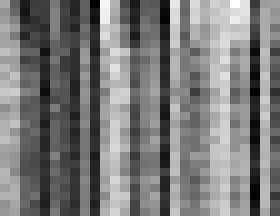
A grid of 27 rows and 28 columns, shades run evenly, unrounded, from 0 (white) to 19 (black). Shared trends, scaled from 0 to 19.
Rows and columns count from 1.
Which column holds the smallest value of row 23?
12
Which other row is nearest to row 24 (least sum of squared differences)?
26
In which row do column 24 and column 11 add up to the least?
1
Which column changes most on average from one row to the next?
28
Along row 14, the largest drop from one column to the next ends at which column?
18
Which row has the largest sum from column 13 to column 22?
5
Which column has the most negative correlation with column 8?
19
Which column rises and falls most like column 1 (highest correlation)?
17
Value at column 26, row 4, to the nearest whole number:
14
